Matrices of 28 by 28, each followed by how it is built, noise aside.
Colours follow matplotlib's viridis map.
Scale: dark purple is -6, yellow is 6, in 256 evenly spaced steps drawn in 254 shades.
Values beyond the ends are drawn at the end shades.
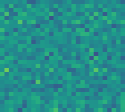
repeating columns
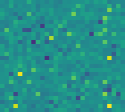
sparse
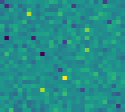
sparse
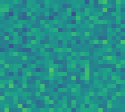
noise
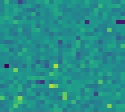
sparse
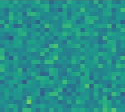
noise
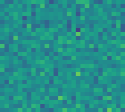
repeating columns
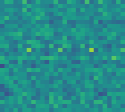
repeating columns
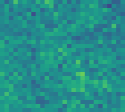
smooth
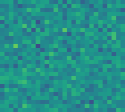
noise
